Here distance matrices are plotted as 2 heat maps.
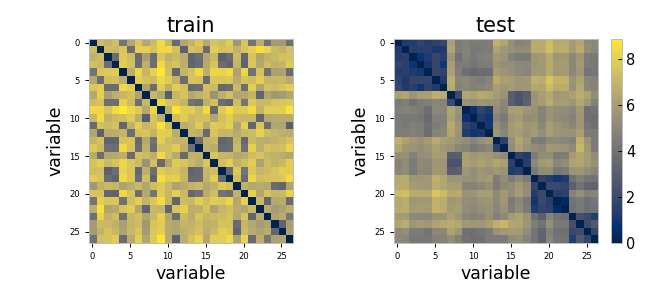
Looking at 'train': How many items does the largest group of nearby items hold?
9
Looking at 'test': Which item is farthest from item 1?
20
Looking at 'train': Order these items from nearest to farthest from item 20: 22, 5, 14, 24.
14, 22, 24, 5
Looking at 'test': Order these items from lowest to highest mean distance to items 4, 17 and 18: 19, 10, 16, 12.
16, 19, 10, 12
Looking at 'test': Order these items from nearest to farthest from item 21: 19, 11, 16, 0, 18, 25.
18, 19, 25, 16, 11, 0
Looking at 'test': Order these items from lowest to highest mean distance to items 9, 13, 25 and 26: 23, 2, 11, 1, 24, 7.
23, 11, 24, 2, 1, 7
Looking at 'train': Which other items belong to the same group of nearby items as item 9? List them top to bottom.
16
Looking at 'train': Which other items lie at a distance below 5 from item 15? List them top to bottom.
1, 5, 12
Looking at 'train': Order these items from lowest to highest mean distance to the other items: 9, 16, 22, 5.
22, 5, 16, 9
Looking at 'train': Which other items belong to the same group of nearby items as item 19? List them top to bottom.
24, 25
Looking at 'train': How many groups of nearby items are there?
6
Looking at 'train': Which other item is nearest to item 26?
11
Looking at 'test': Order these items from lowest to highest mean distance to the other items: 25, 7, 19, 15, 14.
25, 19, 15, 14, 7
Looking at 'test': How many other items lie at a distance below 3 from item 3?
6
